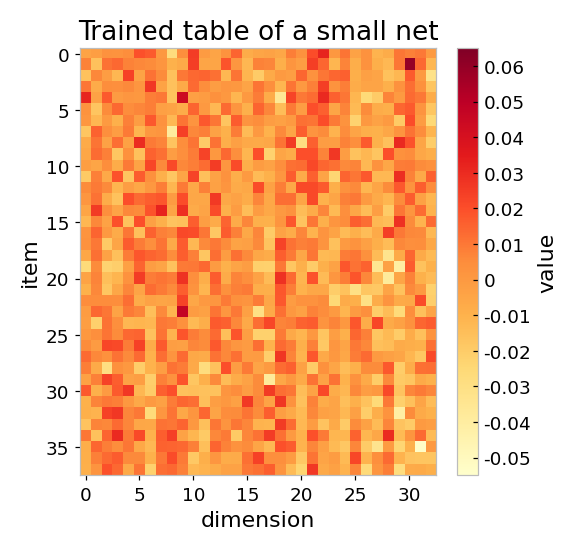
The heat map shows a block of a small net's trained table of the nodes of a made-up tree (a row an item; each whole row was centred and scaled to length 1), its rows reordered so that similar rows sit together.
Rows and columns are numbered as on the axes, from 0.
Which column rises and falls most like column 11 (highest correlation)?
20
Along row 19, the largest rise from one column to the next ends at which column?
30
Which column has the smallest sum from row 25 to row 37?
29
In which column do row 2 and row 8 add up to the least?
32
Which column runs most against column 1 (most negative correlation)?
17
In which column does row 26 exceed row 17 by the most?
2
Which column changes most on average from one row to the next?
9
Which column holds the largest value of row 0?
22
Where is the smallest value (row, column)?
35, 31
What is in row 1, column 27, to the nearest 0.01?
-0.01
